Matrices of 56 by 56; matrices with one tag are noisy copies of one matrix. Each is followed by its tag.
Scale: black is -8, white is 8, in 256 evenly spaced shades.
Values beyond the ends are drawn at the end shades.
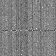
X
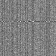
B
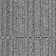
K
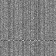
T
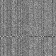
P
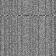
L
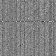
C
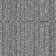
C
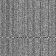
K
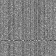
T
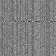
B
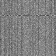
L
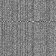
B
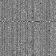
B
